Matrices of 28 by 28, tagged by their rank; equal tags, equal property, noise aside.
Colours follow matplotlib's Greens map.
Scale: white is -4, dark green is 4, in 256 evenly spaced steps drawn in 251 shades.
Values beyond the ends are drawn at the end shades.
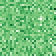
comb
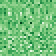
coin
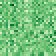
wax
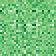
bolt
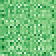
bolt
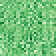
coin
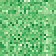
comb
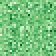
coin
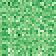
comb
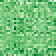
bolt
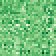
wax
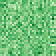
comb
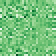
bolt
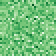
comb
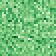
wax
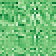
bolt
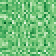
bolt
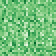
coin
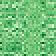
bolt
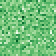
wax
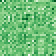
comb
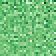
coin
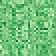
bolt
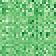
bolt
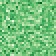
comb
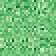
bolt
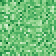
wax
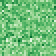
comb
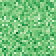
comb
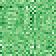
bolt
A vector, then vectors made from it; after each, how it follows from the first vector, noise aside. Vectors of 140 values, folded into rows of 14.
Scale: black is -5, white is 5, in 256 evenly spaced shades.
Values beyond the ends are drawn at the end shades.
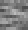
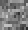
wrapped around, negated.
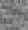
negated, shrunk.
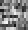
scaled up.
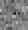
negated, partly zeroed.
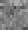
wrapped around, partly zeroed.
